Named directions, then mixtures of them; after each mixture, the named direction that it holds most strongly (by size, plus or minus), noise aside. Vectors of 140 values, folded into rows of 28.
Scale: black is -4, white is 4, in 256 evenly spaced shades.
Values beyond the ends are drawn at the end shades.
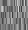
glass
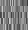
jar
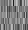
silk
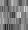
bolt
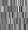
glass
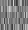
silk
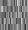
glass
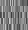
jar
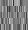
silk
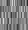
jar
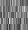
jar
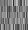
silk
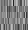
silk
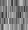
bolt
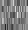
bolt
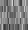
bolt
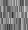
glass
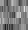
bolt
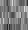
bolt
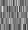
glass
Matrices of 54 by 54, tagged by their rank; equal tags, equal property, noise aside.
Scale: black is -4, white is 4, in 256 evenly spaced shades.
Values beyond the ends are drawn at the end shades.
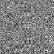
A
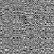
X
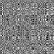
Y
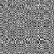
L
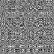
A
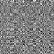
L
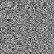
A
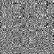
L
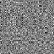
A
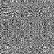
X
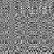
Y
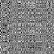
Y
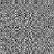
L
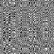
Y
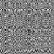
Y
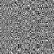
L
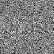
A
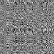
L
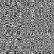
A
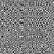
Y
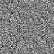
A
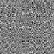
X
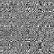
X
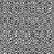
Y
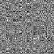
A
